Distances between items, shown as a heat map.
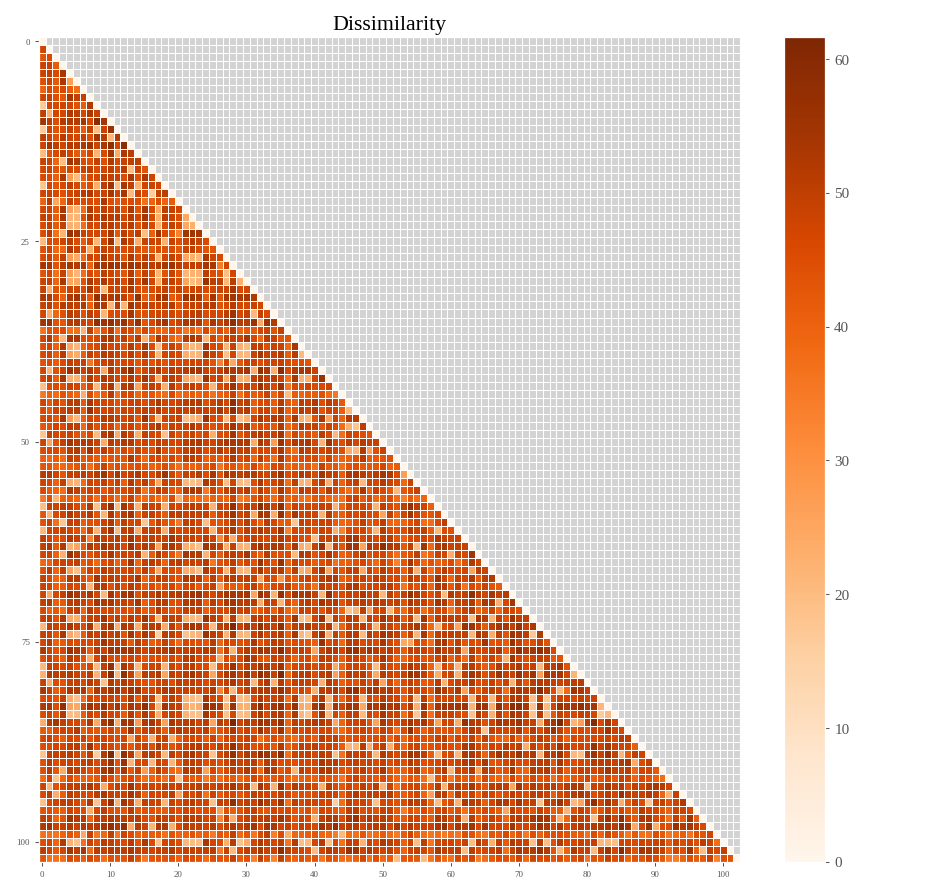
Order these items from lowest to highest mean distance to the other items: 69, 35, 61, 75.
61, 75, 69, 35
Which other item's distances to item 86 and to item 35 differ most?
65
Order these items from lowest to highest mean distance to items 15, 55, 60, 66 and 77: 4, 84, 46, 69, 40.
84, 4, 40, 46, 69
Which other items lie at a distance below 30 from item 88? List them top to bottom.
45, 46, 48, 51, 71
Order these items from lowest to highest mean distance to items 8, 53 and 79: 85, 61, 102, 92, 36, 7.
61, 85, 36, 92, 102, 7
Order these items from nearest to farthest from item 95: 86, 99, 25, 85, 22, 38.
25, 85, 99, 86, 38, 22
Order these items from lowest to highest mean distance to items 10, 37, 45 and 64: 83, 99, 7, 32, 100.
99, 32, 7, 100, 83
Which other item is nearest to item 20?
92
